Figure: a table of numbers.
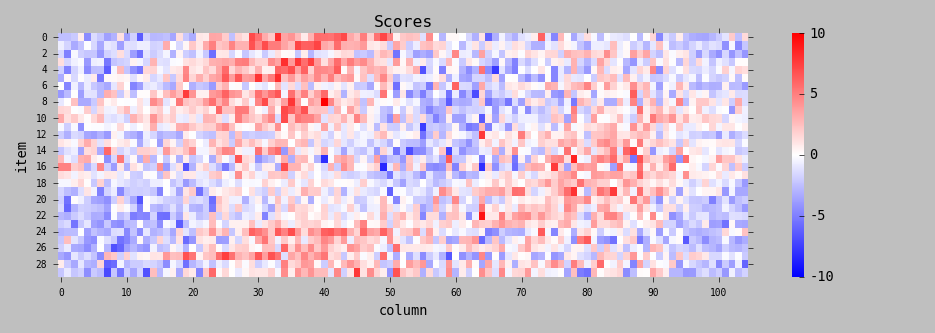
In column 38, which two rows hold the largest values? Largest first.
3, 1
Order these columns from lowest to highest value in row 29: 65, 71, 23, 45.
65, 71, 23, 45
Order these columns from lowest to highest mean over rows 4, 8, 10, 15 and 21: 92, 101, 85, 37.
101, 85, 92, 37
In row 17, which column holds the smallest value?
50
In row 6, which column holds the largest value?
60
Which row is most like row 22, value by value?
12
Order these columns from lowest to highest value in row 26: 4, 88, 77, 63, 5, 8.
8, 4, 5, 77, 88, 63
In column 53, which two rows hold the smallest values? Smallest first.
14, 7
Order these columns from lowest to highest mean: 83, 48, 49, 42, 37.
48, 49, 83, 42, 37
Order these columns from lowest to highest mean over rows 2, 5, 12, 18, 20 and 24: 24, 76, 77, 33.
76, 24, 77, 33
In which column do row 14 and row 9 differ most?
34
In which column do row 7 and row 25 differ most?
19
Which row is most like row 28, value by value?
26
